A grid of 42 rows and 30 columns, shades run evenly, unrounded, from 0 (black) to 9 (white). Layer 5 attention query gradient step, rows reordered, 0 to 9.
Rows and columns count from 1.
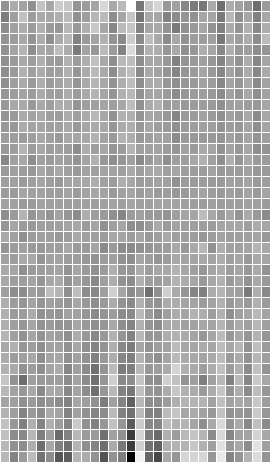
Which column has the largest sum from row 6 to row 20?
15
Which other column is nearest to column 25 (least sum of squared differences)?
29
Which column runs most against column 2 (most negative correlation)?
4
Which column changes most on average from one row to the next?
23
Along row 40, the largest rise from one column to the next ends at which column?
16
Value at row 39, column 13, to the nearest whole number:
7
